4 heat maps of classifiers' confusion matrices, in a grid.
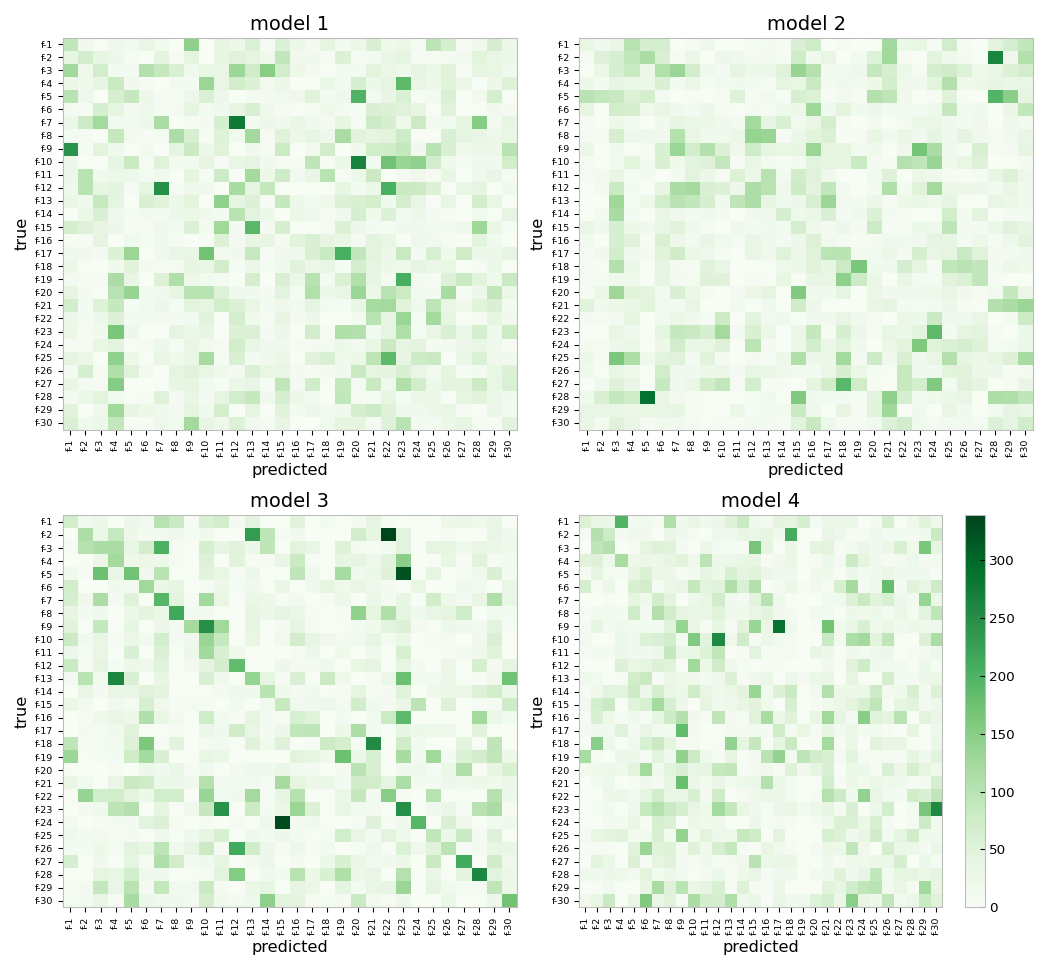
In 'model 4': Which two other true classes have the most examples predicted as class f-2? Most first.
f-18, f-3
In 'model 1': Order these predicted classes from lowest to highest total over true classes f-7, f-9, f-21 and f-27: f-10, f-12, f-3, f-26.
f-10, f-26, f-3, f-12
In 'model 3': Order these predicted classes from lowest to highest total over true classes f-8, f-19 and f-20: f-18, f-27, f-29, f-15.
f-18, f-15, f-29, f-27
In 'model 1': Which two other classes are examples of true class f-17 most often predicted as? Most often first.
f-19, f-10
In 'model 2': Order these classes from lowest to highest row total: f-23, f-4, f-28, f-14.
f-14, f-4, f-23, f-28
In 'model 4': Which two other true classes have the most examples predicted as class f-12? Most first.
f-10, f-23
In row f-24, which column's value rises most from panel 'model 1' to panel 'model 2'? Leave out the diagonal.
f-23
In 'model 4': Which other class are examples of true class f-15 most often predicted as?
f-7
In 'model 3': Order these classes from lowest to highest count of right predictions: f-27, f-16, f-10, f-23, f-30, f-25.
f-16, f-25, f-10, f-30, f-27, f-23
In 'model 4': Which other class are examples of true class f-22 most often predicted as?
f-24
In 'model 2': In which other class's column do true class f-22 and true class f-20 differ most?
f-15
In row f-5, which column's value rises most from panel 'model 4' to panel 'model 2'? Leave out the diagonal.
f-28
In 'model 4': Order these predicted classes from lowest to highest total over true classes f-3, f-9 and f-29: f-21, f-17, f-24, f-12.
f-12, f-24, f-21, f-17
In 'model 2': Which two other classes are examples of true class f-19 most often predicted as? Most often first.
f-18, f-27
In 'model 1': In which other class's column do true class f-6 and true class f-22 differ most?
f-25
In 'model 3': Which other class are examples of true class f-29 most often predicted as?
f-23
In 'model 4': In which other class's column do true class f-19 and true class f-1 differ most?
f-4
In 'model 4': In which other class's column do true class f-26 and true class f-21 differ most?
f-9
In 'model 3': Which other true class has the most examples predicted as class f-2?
f-22
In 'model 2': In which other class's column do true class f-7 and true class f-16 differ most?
f-12
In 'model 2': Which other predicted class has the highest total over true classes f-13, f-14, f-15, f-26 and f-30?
f-3
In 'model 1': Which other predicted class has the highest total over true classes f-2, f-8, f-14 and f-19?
f-23
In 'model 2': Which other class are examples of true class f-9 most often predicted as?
f-23
